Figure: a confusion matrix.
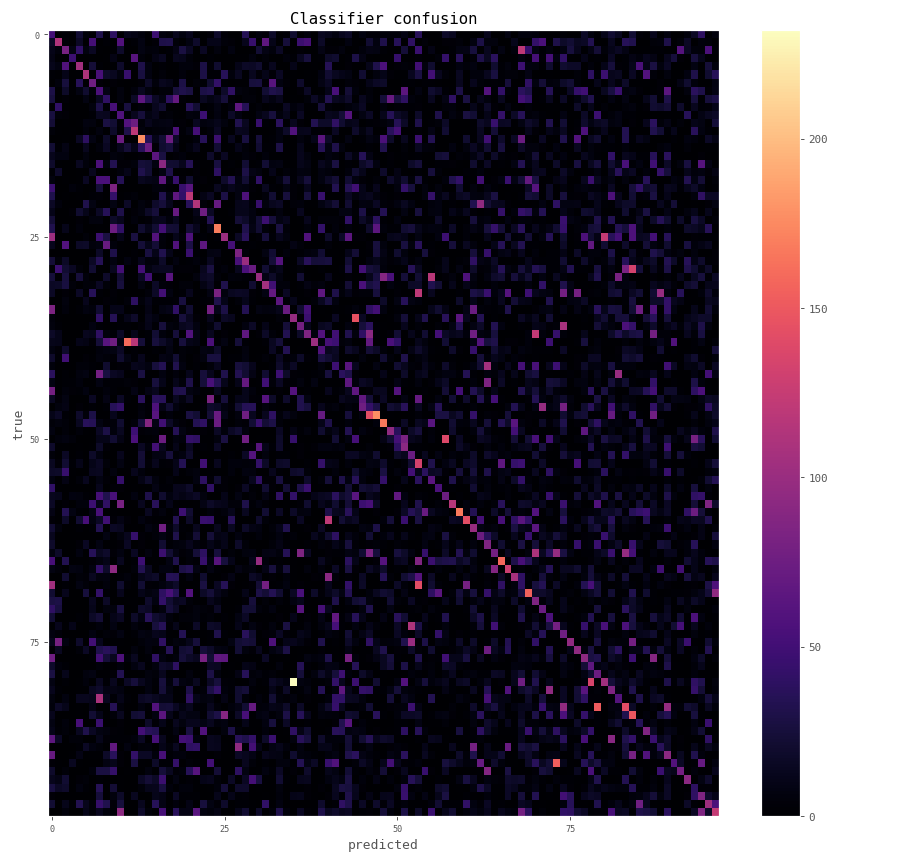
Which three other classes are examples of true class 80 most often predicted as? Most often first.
35, 78, 68
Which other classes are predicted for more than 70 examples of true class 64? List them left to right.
36, 46, 70, 73, 83
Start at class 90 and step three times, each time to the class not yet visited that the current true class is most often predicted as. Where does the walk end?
29
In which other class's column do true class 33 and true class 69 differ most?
96
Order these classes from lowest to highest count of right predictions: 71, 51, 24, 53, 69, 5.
71, 51, 5, 53, 69, 24
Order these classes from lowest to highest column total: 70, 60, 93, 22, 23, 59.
60, 59, 22, 23, 93, 70
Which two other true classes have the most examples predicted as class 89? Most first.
83, 7
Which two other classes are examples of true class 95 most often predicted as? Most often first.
85, 96
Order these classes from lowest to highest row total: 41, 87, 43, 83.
43, 41, 87, 83
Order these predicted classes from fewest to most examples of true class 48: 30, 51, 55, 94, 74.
94, 51, 74, 30, 55
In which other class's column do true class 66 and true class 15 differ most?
9
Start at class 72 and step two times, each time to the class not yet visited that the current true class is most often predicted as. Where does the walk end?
63
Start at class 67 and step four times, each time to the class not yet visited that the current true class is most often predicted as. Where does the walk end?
53
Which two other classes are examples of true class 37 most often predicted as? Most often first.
70, 46
